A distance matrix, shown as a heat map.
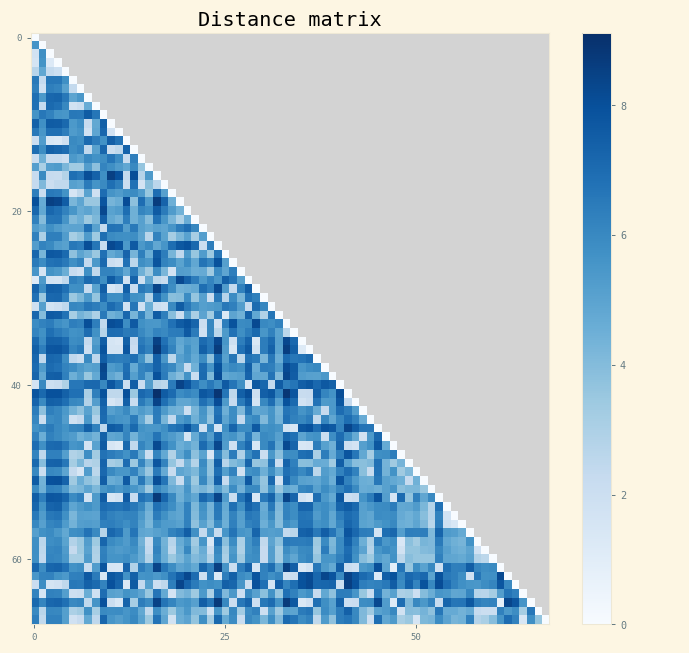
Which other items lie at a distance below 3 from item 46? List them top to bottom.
20, 38, 43
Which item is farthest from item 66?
41
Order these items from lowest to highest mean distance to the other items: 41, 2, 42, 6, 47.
6, 47, 42, 2, 41
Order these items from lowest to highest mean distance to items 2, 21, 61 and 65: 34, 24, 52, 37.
52, 37, 34, 24
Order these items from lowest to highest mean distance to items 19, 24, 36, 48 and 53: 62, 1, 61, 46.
61, 1, 46, 62
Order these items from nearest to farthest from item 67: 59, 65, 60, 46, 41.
59, 60, 46, 65, 41
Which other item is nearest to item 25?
32
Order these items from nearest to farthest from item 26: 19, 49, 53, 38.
53, 49, 19, 38
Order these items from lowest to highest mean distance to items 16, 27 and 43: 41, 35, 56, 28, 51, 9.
28, 56, 51, 9, 35, 41
